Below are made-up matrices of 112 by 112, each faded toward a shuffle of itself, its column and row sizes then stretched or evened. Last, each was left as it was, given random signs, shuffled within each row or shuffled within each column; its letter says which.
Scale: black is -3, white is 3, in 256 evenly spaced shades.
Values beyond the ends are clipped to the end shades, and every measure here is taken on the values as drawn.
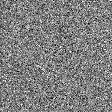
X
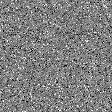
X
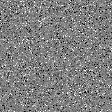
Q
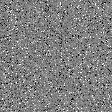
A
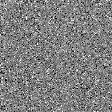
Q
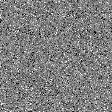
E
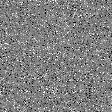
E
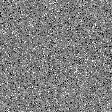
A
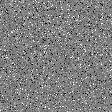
X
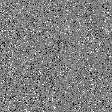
E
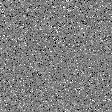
X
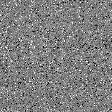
E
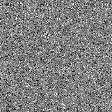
Q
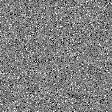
E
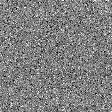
A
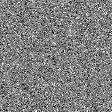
E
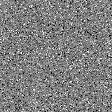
X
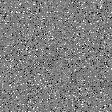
Q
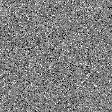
E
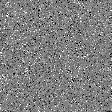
A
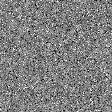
A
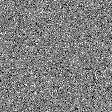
X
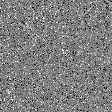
E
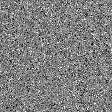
A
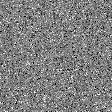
X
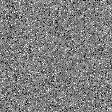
A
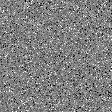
A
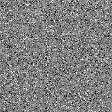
Q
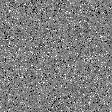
E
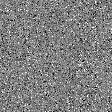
A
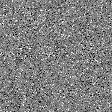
X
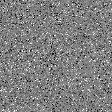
E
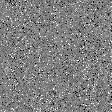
A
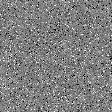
A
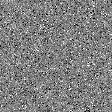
E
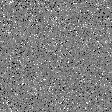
X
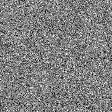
X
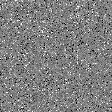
A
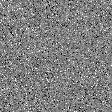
A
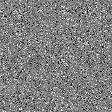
E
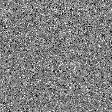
E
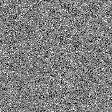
A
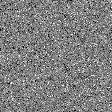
A
